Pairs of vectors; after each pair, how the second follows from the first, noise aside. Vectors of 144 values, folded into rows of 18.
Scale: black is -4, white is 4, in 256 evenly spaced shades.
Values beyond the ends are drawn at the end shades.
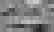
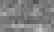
negated, shrunk.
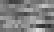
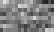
wrapped around, negated.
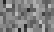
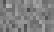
shrunk.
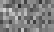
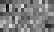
wrapped around, negated.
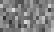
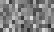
wrapped around.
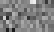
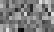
reversed, negated.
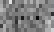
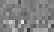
wrapped around, partly zeroed.
